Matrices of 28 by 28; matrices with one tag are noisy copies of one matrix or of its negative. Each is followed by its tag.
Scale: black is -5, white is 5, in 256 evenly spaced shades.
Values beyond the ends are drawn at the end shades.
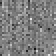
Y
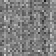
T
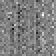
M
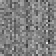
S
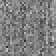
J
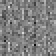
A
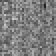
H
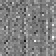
J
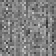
J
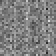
S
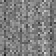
T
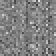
S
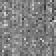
H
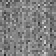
T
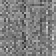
J
